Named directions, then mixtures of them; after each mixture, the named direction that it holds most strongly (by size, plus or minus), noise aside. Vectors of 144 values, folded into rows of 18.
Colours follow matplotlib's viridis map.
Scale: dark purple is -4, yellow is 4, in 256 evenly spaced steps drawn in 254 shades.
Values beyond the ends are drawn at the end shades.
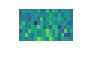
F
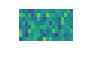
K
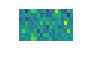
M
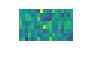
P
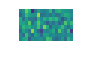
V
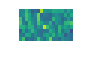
P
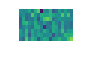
P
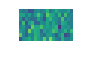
K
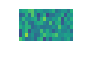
K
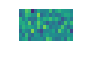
V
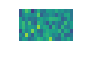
V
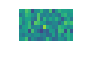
V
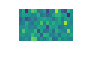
M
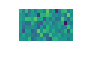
M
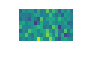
F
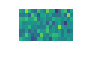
M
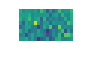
F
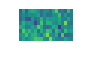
F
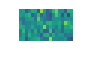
P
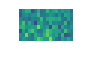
F
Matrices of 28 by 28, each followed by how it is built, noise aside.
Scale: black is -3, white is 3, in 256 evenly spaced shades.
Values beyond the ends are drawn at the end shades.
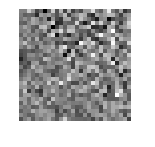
upper triangular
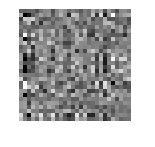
low rank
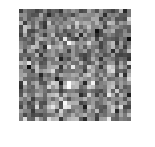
blocks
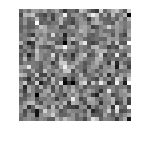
low rank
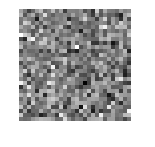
noise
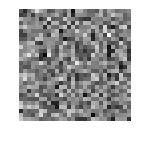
blocks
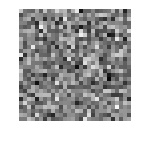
noise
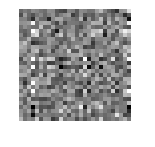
low rank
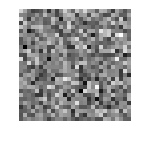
noise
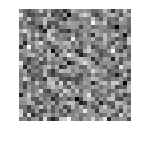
repeating rows
